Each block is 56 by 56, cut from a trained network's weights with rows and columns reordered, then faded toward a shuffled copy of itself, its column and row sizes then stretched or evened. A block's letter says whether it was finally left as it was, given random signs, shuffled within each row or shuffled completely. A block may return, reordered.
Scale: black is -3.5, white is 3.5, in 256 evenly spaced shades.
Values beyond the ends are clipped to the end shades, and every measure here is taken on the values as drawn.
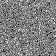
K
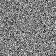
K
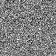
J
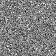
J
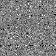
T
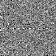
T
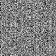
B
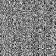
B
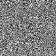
T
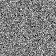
K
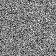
K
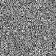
B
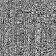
B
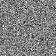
T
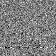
J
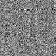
B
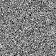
K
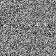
T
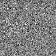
T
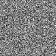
B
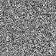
T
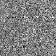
T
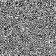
B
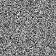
T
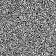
K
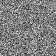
K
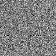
T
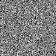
T
